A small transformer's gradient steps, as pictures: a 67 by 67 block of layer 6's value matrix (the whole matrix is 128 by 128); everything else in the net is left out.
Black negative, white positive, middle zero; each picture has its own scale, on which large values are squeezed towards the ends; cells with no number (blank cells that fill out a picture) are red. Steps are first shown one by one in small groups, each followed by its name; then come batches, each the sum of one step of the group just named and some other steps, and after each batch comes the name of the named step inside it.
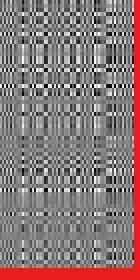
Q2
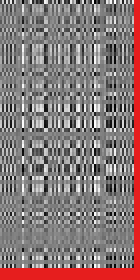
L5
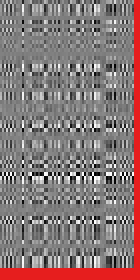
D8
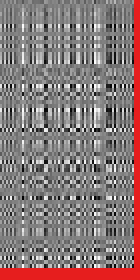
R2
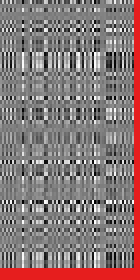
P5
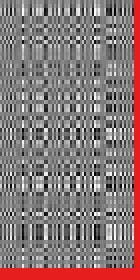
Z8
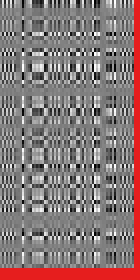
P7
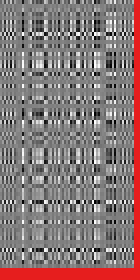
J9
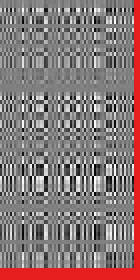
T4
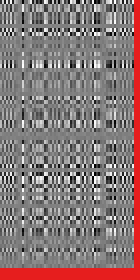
T4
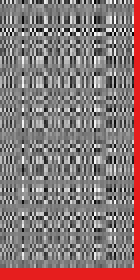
L5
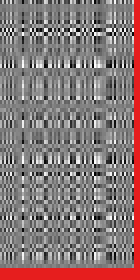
P5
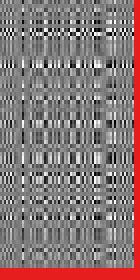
J9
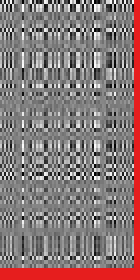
R2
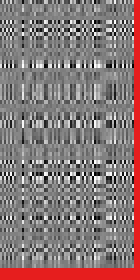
D8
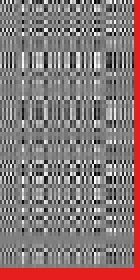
P5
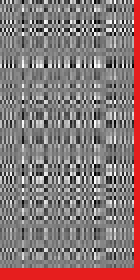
T4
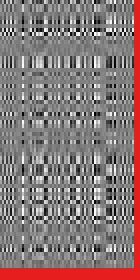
J9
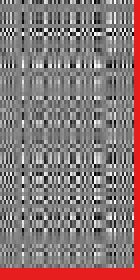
P5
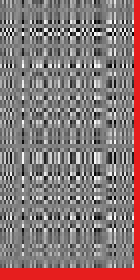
J9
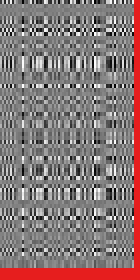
Q2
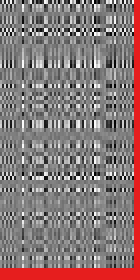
L5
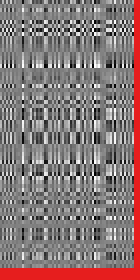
P5
